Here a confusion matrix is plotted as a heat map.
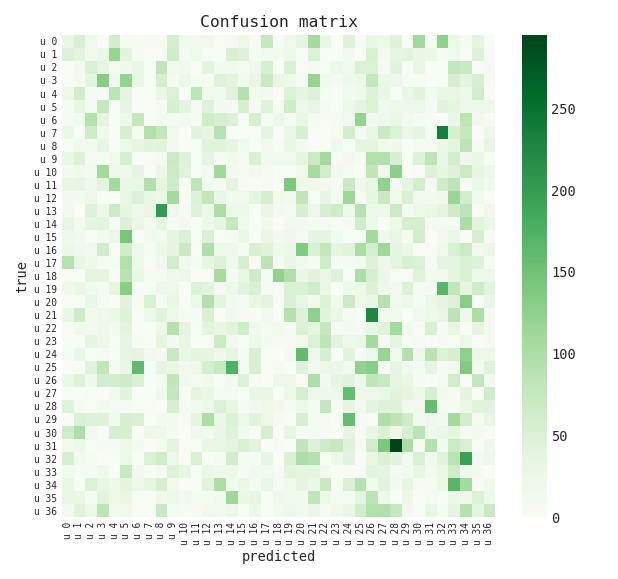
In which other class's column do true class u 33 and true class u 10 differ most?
u 28
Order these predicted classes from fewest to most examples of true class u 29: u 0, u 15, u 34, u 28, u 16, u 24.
u 0, u 15, u 16, u 34, u 28, u 24
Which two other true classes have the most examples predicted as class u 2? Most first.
u 6, u 7
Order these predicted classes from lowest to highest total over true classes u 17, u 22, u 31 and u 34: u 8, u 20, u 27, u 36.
u 36, u 8, u 20, u 27
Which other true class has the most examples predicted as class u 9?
u 12
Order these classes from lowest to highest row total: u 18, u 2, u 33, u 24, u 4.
u 33, u 2, u 4, u 18, u 24
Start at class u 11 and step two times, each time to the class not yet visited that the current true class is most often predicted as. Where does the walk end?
u 32
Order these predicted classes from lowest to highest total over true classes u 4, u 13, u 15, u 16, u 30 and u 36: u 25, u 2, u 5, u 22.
u 2, u 22, u 25, u 5
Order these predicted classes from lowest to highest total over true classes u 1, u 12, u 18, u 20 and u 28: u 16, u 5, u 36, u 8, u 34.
u 8, u 36, u 16, u 5, u 34
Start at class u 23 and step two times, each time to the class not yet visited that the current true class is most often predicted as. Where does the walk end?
u 21
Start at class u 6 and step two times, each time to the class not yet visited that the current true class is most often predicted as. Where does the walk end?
u 14
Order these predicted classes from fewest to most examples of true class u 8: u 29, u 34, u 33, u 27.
u 29, u 27, u 33, u 34
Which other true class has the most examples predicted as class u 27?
u 31
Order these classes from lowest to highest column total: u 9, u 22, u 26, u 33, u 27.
u 22, u 9, u 27, u 33, u 26
